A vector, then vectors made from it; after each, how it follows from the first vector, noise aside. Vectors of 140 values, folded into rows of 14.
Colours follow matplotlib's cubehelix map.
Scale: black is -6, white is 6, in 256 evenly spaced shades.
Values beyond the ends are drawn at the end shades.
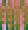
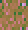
reversed, partly zeroed.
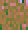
reversed, negated, partly zeroed.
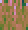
reversed, negated, partly zeroed.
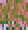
sign-scrambled.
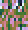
wrapped around, negated, scaled up.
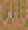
wrapped around, shrunk.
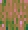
partly zeroed.
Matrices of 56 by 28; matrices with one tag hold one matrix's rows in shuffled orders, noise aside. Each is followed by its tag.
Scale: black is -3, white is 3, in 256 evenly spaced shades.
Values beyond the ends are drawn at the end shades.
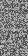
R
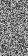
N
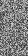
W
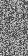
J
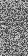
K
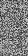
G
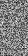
K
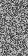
N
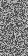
N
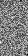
N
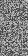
R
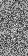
N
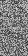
G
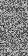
R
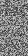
K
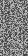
J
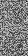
G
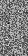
J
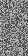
J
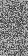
G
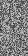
W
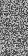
K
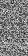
R
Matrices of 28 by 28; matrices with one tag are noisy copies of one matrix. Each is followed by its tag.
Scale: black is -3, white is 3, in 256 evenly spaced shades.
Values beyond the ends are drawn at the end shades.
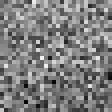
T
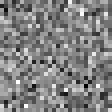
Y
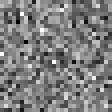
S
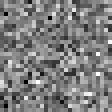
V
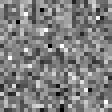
S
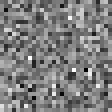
Y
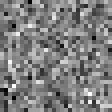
V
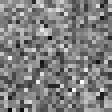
S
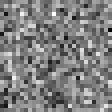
V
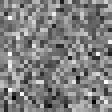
V
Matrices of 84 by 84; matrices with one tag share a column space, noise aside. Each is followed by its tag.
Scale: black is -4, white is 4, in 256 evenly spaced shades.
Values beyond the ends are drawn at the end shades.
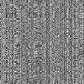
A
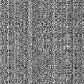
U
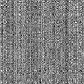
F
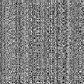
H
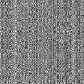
H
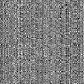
A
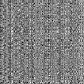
H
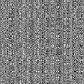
A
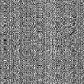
U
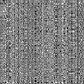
H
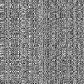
A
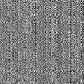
F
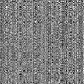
F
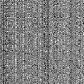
U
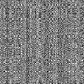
A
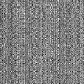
A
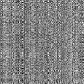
F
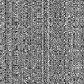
U
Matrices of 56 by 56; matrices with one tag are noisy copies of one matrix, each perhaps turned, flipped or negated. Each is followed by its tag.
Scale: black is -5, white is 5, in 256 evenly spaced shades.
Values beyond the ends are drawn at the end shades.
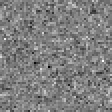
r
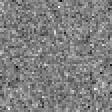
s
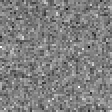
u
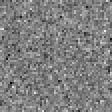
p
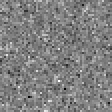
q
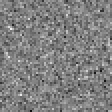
p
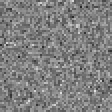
p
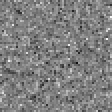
r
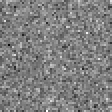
u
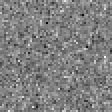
q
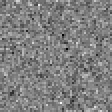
r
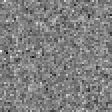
s
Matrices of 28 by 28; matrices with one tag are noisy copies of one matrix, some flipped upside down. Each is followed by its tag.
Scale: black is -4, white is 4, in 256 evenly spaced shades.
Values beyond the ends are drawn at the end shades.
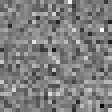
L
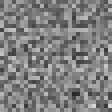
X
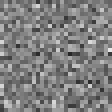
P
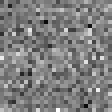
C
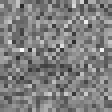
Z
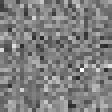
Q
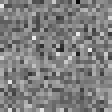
C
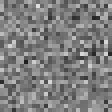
X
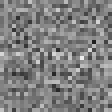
C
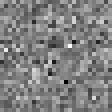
L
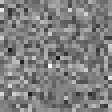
X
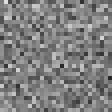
P
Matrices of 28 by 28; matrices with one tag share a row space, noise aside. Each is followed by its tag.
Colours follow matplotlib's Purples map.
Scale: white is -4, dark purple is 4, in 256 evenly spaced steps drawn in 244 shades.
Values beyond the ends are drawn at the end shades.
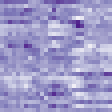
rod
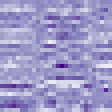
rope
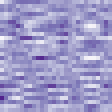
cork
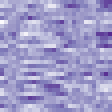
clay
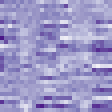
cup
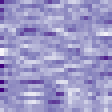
clay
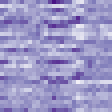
rod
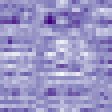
rope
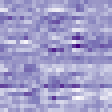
rod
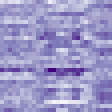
rope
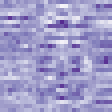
rope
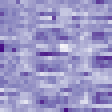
cup
